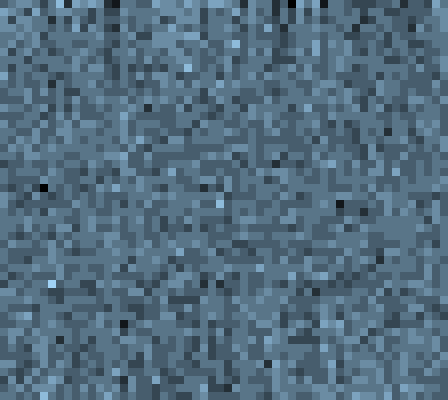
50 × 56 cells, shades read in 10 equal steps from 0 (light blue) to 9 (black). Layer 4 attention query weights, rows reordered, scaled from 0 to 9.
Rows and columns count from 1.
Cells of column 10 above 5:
5
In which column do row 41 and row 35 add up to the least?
41
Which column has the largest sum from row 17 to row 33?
6
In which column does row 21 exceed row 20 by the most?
35
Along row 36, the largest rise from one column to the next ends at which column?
8
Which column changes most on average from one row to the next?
30
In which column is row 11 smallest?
28
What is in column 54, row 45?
4
